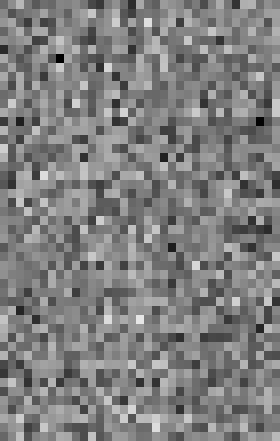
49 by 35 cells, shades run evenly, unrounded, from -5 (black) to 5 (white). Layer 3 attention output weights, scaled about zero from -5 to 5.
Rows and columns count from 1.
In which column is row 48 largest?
20
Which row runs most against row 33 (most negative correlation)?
11
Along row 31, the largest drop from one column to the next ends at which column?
29
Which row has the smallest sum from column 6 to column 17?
7
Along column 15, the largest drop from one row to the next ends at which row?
12
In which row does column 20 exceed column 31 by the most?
26
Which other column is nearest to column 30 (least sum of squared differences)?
28
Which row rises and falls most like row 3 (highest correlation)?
10
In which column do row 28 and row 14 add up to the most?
17
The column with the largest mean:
14
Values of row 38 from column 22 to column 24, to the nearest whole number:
-2 -3 0
